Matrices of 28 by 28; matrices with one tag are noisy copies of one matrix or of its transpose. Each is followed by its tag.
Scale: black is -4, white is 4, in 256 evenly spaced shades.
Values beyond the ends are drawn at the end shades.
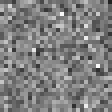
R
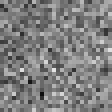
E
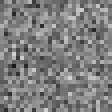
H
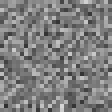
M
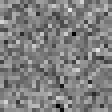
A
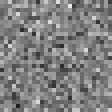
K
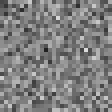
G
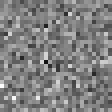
M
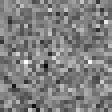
R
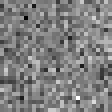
E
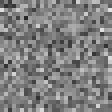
G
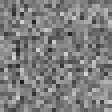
H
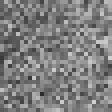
E
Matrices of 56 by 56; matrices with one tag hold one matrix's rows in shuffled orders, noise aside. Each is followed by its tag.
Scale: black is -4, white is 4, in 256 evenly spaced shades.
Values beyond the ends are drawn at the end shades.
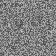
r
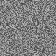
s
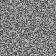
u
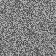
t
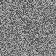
t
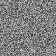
r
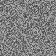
s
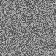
t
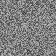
t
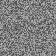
r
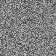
t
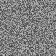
t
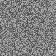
t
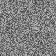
s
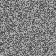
u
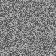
u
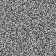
s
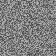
t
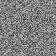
t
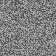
r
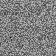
r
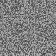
r
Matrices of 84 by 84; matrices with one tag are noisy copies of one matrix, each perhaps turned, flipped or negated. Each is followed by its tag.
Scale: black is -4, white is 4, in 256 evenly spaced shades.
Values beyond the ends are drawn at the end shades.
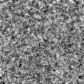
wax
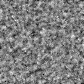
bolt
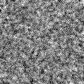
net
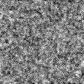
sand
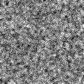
wax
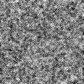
sand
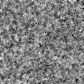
wax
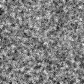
wax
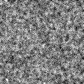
wax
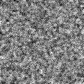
net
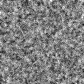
net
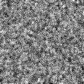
net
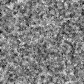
sand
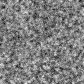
wax
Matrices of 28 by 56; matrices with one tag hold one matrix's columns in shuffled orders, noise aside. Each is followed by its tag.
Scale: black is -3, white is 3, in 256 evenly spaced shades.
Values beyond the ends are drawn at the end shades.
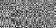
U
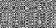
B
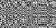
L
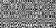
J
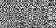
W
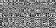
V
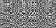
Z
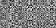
W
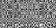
J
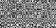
J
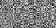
W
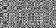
B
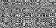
V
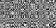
J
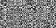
W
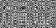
B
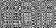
B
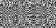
L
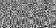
U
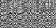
Z
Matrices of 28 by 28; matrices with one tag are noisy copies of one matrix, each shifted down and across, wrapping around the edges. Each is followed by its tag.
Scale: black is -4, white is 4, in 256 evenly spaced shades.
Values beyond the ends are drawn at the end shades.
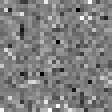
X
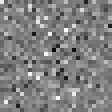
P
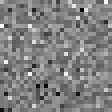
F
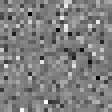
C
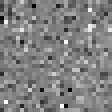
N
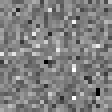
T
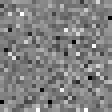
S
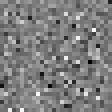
S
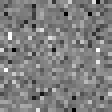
N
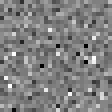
C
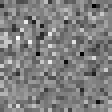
X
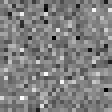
T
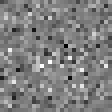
X
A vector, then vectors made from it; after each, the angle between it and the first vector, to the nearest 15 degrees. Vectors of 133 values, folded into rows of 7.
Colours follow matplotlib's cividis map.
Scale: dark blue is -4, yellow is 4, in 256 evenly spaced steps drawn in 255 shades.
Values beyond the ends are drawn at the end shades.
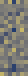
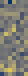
135 degrees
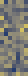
60 degrees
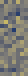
45 degrees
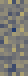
30 degrees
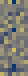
15 degrees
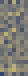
165 degrees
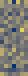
30 degrees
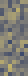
105 degrees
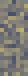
60 degrees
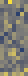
60 degrees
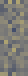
45 degrees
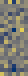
15 degrees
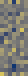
15 degrees
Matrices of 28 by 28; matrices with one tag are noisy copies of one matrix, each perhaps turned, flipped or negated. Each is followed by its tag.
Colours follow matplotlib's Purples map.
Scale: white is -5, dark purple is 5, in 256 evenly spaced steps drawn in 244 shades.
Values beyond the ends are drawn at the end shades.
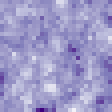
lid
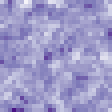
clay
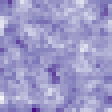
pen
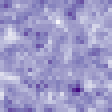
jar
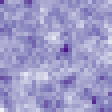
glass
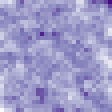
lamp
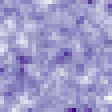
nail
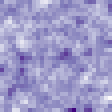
nail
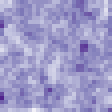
pen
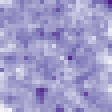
lamp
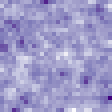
nail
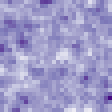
nail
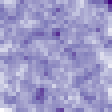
lamp
